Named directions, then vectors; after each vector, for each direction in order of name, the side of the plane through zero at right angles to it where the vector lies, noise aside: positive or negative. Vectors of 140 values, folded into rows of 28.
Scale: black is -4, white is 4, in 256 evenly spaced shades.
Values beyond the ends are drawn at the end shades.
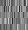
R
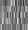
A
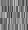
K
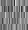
negative, positive, positive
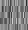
negative, positive, negative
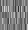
positive, negative, negative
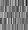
positive, positive, negative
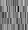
negative, negative, negative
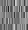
negative, positive, positive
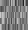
positive, positive, negative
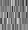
positive, positive, negative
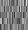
negative, negative, positive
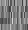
negative, positive, negative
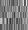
negative, negative, positive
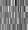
positive, negative, negative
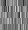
positive, positive, positive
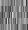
negative, positive, negative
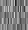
positive, negative, negative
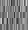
negative, negative, positive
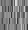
negative, positive, positive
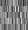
positive, positive, positive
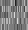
positive, negative, negative
